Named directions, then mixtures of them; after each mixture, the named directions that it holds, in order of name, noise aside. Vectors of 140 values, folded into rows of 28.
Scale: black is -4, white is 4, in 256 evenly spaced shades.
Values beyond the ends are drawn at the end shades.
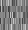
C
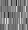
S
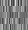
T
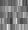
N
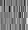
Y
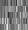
N, S.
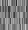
C, S.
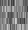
N, T.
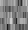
N.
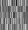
C, S.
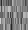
C, N.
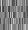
C.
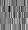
C, Y.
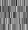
C, S.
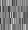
C.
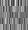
T.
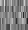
N, Y.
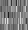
S.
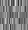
T.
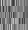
C, T.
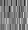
S, Y.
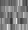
N.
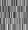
C, S.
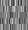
T.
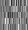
S, T.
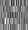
S, T.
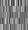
T.
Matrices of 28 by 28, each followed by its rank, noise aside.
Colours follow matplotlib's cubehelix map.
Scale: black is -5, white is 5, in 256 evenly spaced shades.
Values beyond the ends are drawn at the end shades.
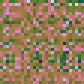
four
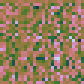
five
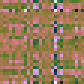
two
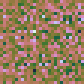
five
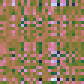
two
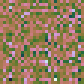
four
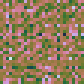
five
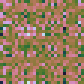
three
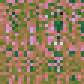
four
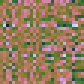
three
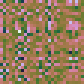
three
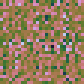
five
